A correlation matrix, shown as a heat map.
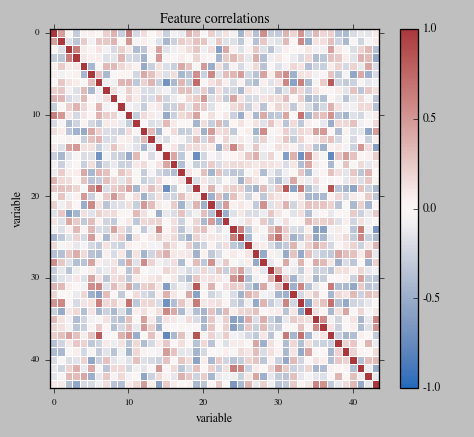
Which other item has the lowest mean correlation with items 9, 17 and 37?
15
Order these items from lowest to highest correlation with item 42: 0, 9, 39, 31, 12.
12, 31, 0, 39, 9
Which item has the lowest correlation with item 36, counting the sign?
24
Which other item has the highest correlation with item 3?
2
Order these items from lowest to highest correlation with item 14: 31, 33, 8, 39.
33, 39, 31, 8
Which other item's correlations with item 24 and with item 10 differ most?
25
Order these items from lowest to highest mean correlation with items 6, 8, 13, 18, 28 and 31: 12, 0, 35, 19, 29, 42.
42, 29, 35, 12, 0, 19
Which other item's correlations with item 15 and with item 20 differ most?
34
